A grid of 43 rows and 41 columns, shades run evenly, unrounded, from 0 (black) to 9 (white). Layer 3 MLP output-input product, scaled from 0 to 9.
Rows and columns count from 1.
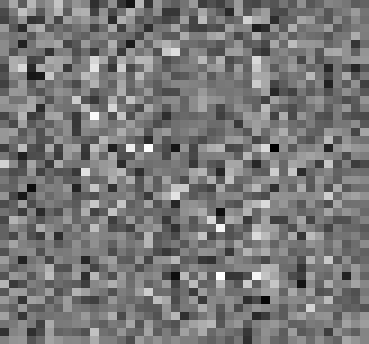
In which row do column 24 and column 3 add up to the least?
33
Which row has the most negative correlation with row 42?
4
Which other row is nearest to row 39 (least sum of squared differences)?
16
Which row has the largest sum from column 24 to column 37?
20
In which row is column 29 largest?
35
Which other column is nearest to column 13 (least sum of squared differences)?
1
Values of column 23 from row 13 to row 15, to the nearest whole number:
6 6 4
